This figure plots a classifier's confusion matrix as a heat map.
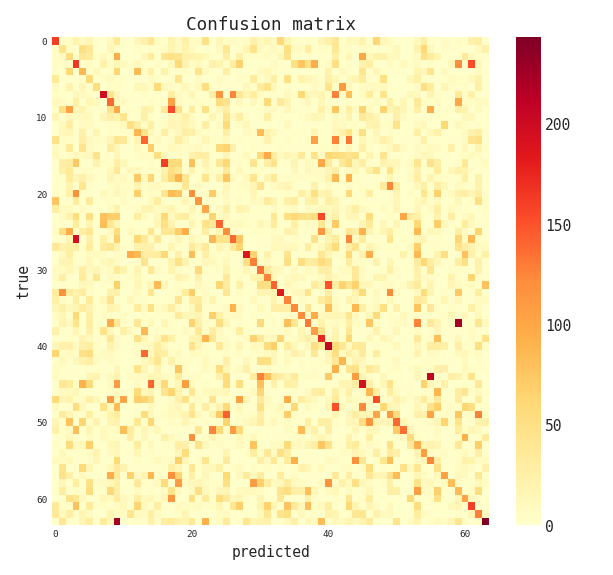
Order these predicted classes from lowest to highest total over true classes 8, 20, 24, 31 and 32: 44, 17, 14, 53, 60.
14, 60, 44, 53, 17
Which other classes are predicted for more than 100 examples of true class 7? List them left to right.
24, 26, 41
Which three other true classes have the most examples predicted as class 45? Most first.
48, 2, 25
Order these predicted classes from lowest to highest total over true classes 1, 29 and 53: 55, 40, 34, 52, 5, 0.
0, 52, 55, 40, 5, 34
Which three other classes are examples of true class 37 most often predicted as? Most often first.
59, 53, 8
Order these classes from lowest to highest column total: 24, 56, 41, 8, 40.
56, 24, 8, 40, 41
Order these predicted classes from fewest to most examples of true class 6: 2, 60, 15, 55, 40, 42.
60, 2, 55, 40, 15, 42
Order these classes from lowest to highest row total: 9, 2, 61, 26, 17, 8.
17, 8, 2, 61, 9, 26
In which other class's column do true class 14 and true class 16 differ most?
39
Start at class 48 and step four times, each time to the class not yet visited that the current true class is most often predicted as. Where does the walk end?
18
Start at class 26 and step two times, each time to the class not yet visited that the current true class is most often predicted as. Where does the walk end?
61
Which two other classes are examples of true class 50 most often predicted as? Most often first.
46, 2
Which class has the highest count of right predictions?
63
